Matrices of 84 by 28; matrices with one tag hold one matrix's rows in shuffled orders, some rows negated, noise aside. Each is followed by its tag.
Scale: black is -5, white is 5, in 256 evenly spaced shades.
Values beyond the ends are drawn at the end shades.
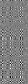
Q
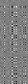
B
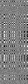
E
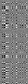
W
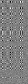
Q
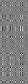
Q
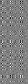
Q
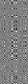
B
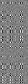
Q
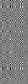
Q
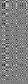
W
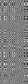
E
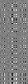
B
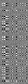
W
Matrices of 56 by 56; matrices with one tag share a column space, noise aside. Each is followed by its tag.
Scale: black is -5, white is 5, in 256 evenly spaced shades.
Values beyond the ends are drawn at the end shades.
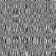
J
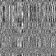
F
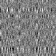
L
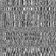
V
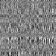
J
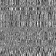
V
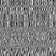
V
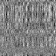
F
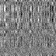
F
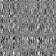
J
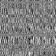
J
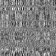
V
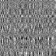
J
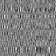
L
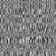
J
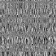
J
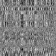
V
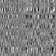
L
